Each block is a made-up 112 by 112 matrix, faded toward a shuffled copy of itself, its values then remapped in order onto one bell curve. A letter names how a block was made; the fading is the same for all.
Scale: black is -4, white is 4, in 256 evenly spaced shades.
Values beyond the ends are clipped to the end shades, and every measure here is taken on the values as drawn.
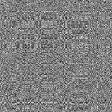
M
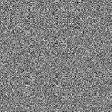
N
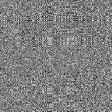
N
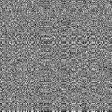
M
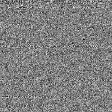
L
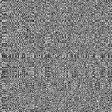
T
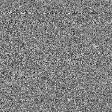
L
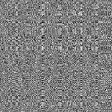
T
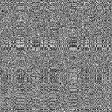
M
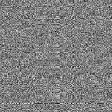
N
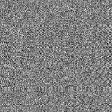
N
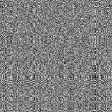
T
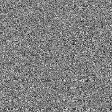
L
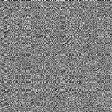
M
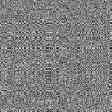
M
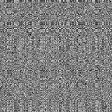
M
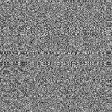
N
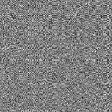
T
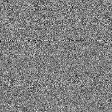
L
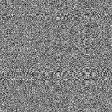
N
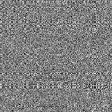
N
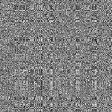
T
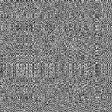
M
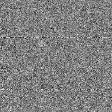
L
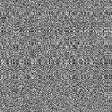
M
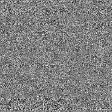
L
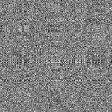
N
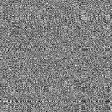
N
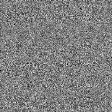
L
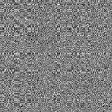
M
